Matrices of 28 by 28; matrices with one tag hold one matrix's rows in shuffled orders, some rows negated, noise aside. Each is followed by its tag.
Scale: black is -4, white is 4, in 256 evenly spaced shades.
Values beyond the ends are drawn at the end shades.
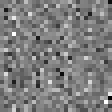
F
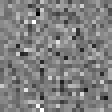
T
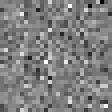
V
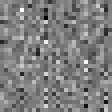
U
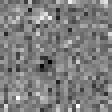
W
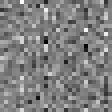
U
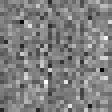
V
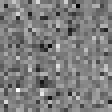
W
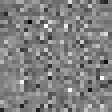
V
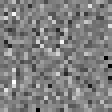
F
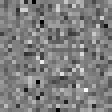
T
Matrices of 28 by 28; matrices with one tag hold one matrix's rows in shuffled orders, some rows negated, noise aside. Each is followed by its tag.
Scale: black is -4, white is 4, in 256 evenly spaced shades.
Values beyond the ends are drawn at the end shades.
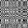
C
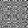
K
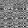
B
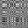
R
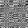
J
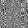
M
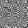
K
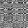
B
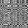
K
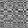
B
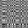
R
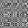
K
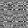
B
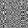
M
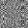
M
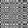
C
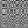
R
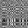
R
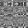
B
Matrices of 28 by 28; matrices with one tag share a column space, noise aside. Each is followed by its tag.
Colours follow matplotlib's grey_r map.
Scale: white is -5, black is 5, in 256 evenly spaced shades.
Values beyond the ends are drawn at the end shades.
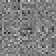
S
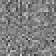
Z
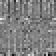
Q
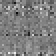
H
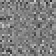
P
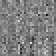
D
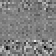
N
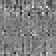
H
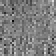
D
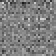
P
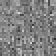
D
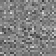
S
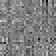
D
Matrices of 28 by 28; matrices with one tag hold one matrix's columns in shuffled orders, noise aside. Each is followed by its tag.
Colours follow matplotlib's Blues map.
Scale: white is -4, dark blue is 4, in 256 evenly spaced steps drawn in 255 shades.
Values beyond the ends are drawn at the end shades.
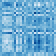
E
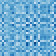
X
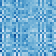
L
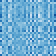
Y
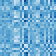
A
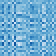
X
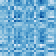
A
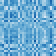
A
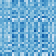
L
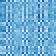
Y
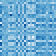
X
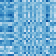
Y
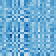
L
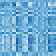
E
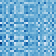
X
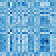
E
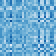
A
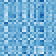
Y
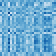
E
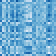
Y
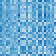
Y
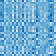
Y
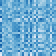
L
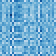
Y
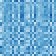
Y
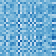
X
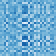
X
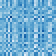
L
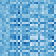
X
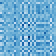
X
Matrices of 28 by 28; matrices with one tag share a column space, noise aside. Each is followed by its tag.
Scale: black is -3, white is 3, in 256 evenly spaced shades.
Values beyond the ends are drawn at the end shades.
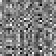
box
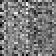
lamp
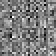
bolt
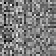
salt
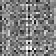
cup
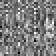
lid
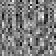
lid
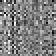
cup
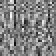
lid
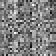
box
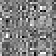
bolt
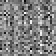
cup
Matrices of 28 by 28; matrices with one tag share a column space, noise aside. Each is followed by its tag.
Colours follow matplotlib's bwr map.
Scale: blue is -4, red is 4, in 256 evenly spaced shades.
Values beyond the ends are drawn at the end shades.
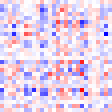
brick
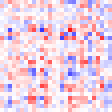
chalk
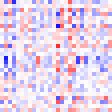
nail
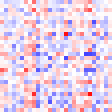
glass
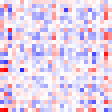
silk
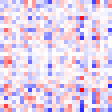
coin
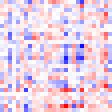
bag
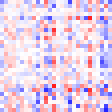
coin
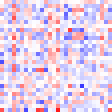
silk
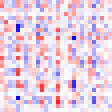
chalk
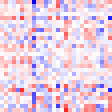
coin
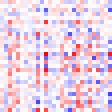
glass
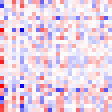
coin
